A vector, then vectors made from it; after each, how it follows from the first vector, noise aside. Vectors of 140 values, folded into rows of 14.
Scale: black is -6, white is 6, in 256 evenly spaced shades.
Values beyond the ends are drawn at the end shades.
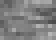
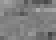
negated, partly zeroed.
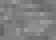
wrapped around, shrunk.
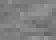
wrapped around, shrunk.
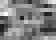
wrapped around, negated, scaled up.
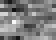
wrapped around, scaled up.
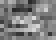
wrapped around, negated, scaled up.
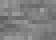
reversed, shrunk.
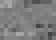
negated, partly zeroed.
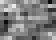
wrapped around, negated, scaled up.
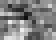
wrapped around, scaled up.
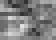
wrapped around, scaled up.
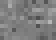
negated, partly zeroed.
